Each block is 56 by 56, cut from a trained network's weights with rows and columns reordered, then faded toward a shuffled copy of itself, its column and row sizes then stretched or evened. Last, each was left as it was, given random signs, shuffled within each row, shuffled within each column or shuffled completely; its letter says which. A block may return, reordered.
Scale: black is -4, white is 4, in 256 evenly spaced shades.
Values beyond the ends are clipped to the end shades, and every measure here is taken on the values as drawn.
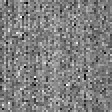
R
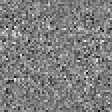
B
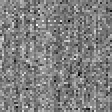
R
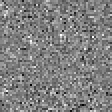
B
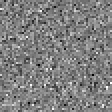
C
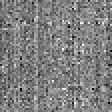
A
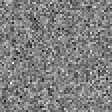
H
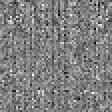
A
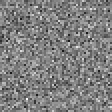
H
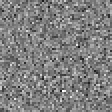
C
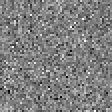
H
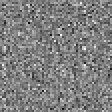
A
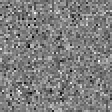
B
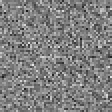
C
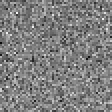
R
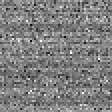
C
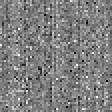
R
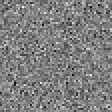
C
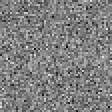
H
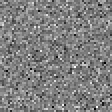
H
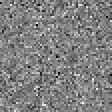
B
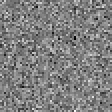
R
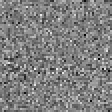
C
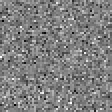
C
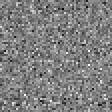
C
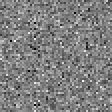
R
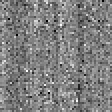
A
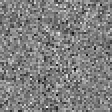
R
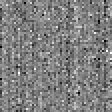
R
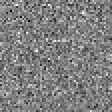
C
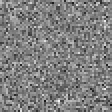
B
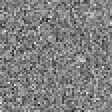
H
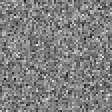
H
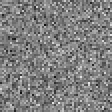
H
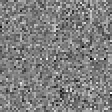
B
